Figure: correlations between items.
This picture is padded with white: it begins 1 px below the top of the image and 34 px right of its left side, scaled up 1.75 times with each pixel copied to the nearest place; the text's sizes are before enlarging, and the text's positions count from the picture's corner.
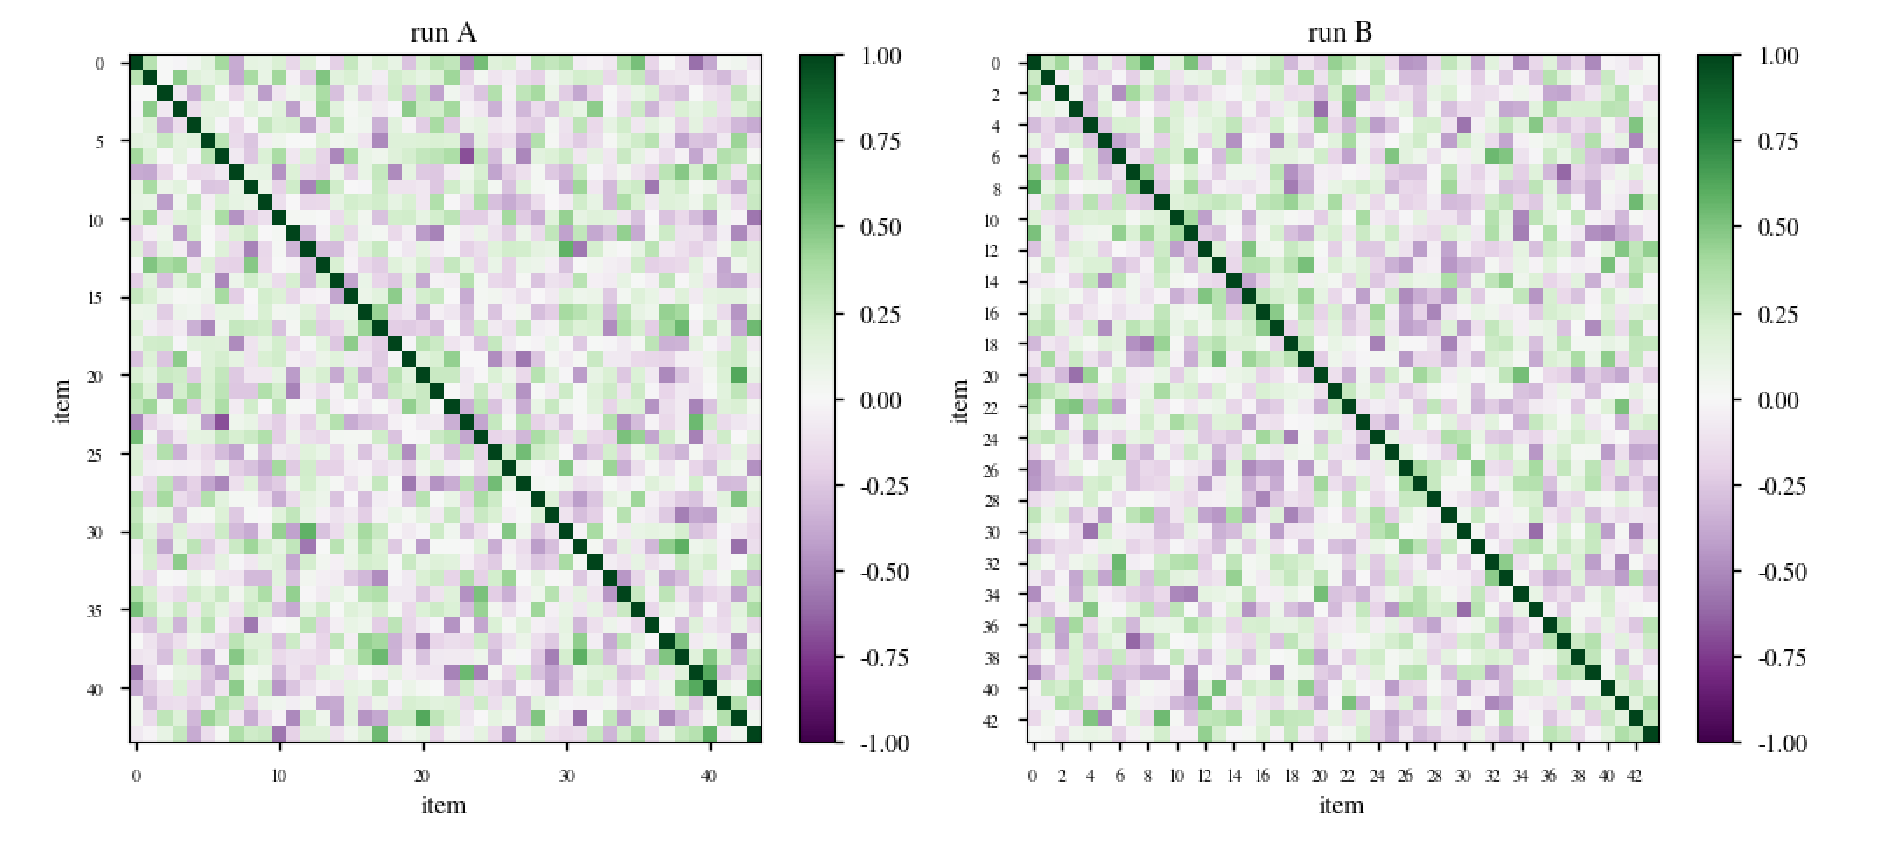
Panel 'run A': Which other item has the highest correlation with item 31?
38
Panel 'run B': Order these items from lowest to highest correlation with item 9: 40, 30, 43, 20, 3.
30, 3, 40, 20, 43
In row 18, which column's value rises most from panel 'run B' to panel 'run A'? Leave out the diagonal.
29
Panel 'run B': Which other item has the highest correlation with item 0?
8
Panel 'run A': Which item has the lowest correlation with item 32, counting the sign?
11
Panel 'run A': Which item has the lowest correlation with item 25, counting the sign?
19
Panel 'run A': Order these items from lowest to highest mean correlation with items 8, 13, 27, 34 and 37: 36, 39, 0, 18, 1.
36, 18, 39, 0, 1
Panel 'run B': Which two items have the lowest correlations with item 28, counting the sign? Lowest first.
16, 36
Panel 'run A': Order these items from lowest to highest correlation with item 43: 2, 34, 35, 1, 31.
31, 1, 2, 34, 35
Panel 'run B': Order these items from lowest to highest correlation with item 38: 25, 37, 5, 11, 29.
5, 11, 25, 29, 37
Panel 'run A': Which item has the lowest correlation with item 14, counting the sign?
6
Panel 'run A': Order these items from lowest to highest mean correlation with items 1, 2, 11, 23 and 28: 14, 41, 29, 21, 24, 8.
21, 41, 24, 14, 29, 8
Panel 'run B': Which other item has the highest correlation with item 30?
25
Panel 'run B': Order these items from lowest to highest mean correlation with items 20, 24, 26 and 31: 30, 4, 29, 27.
4, 30, 29, 27
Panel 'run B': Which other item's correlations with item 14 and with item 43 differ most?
33
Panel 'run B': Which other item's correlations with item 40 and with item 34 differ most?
20
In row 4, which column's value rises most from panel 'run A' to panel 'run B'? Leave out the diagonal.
42
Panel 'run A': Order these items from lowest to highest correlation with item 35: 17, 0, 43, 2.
2, 17, 43, 0
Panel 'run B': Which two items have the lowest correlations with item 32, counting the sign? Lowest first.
41, 39
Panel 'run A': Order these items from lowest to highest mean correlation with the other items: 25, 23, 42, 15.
23, 25, 42, 15
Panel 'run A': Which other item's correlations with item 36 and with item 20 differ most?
22
